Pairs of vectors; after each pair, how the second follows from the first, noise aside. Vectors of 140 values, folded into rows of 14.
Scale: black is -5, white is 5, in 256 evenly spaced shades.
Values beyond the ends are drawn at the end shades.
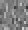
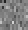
reversed, negated, partly zeroed.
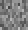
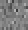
wrapped around, partly zeroed.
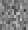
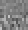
wrapped around, partly zeroed.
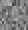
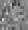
partly zeroed.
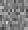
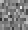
reversed.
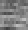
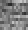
reversed, negated.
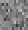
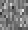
reversed, negated.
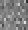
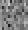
reversed, negated.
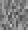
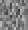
reversed.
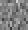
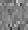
partly zeroed.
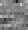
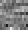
reversed, negated.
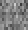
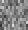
reversed.
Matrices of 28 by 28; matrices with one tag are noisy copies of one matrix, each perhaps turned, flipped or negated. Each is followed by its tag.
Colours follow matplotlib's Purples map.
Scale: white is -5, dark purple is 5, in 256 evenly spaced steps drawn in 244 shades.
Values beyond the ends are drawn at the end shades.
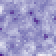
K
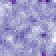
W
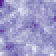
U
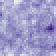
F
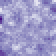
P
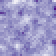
W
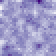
W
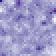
P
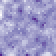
K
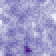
F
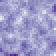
K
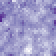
F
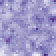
P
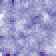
W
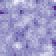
W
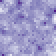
P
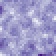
K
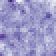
P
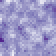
W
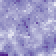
U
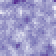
W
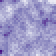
U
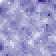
K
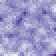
K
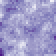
U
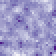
W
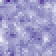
W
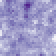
F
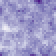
F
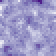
W
